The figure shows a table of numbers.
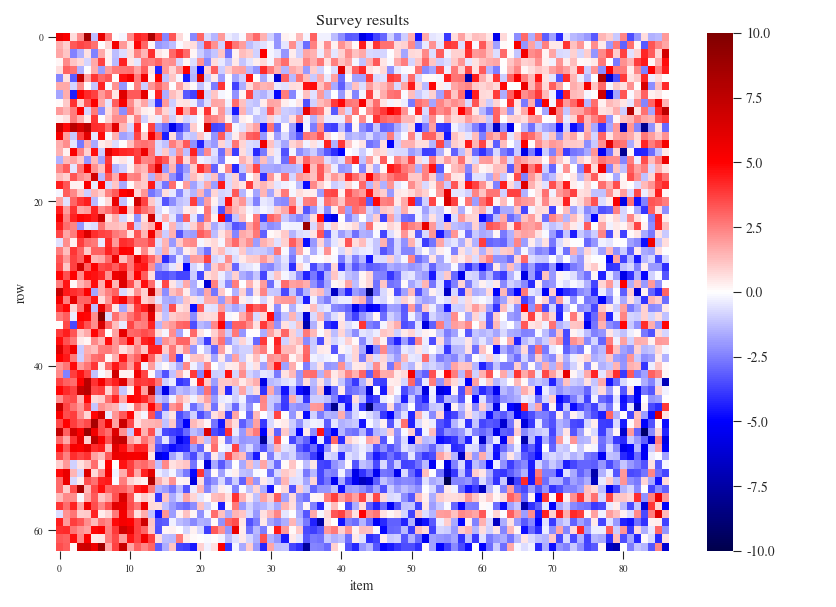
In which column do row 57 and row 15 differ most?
86
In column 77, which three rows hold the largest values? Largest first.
5, 7, 16
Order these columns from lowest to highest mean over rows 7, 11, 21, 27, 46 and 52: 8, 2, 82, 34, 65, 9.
82, 34, 65, 2, 8, 9
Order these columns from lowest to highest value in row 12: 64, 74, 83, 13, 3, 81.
64, 74, 81, 83, 3, 13
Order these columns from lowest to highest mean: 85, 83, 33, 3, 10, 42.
83, 42, 33, 85, 10, 3
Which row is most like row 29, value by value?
50
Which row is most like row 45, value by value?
31
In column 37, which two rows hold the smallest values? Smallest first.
59, 51
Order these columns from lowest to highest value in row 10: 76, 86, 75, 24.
24, 75, 76, 86
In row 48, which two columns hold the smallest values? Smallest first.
83, 80
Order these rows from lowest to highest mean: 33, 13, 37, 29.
29, 33, 37, 13
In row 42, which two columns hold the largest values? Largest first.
4, 9
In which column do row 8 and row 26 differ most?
69
